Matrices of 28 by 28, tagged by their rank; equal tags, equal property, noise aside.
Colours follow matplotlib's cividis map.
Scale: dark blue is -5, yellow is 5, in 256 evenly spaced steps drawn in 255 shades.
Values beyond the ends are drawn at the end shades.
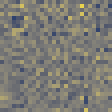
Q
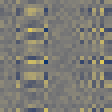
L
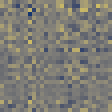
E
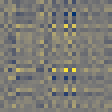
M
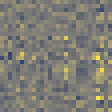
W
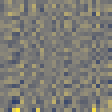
W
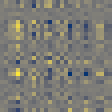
M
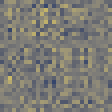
E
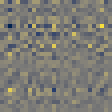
W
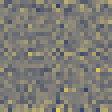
E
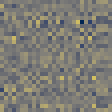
E
